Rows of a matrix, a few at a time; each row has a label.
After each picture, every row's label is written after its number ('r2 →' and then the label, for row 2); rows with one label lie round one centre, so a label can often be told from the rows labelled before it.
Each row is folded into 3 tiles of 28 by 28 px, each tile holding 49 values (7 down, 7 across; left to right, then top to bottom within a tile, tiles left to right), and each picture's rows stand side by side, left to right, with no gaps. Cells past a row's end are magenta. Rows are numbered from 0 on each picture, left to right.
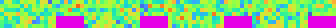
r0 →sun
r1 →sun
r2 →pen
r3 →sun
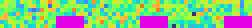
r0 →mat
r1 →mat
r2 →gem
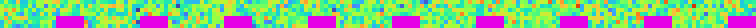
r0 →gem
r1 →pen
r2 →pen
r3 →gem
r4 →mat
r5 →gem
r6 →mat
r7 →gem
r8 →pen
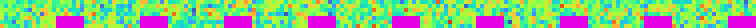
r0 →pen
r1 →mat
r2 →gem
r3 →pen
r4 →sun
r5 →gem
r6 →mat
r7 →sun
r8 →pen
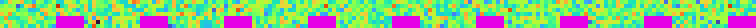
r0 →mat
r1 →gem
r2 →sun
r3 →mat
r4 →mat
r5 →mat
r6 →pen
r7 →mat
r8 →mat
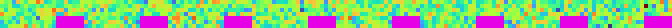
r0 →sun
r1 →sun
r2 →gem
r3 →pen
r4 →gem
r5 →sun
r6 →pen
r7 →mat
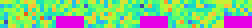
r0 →sun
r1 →sun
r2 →mat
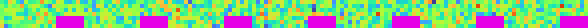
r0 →pen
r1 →sun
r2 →gem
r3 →gem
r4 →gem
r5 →mat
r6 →mat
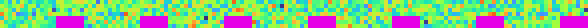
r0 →pen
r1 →gem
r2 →sun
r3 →pen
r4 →mat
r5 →pen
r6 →pen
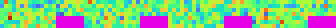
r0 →sun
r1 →sun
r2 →pen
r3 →gem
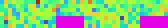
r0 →mat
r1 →sun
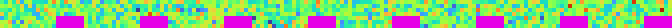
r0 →gem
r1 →pen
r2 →mat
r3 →gem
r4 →pen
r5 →sun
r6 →sun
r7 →mat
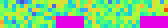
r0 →pen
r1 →mat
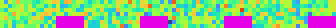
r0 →gem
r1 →pen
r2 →mat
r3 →sun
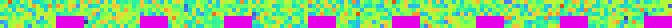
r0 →mat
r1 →mat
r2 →mat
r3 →sun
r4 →gem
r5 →gem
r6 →mat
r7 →sun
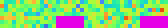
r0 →gem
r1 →sun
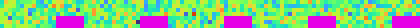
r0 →mat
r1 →gem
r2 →sun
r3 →gem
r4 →mat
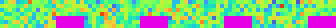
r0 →mat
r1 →sun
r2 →gem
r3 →gem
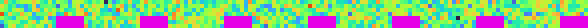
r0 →sun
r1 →pen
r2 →mat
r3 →mat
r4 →gem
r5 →mat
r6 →pen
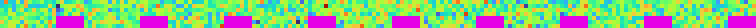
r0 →sun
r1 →mat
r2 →mat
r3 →mat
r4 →sun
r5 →pen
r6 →sun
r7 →mat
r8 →sun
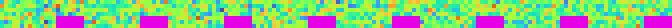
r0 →mat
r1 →mat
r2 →pen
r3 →sun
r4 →mat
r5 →mat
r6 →gem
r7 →pen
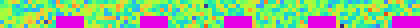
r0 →mat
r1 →pen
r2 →sun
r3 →pen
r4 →pen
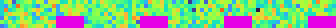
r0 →sun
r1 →gem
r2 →gem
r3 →gem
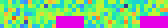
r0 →gem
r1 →sun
